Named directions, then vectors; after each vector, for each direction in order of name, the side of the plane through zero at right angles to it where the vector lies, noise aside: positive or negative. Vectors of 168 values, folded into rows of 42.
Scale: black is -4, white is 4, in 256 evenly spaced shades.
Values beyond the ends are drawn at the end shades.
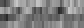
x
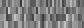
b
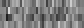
positive, positive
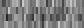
positive, positive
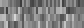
positive, negative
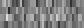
negative, negative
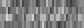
negative, negative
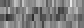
positive, positive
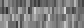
positive, negative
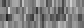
positive, positive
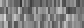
positive, negative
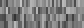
negative, positive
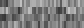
negative, positive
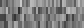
negative, positive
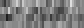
positive, positive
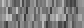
negative, negative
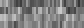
positive, negative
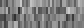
negative, positive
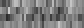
positive, positive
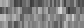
positive, negative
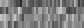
positive, negative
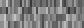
positive, negative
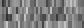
positive, positive
